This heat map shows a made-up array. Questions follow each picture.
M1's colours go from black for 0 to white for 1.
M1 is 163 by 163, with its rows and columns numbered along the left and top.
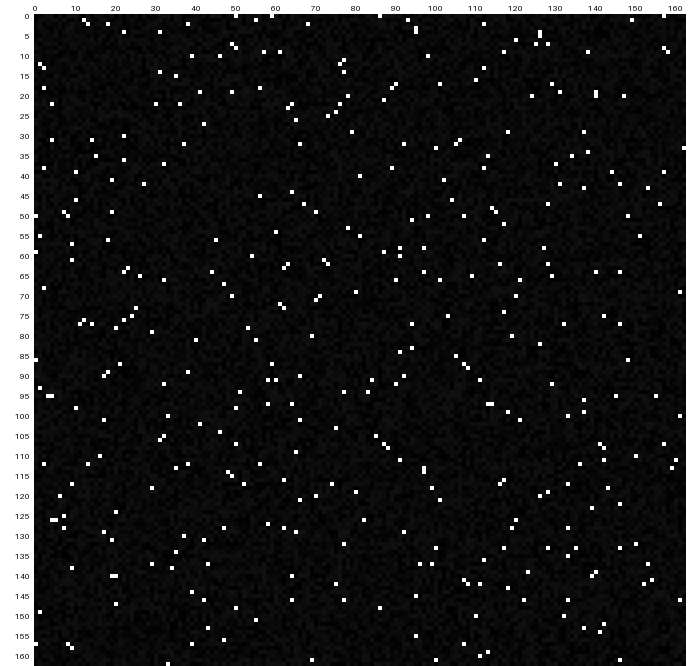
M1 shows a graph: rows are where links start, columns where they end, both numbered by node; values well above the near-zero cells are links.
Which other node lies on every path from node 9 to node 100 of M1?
node 117
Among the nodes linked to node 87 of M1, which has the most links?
node 107
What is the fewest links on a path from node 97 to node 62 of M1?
5
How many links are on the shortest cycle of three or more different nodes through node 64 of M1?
6
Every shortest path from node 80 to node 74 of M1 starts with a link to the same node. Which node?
node 119
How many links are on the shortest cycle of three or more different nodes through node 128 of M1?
5
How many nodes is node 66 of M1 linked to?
4
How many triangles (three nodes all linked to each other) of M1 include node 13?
1
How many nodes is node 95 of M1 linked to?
4
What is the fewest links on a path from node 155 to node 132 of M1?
6
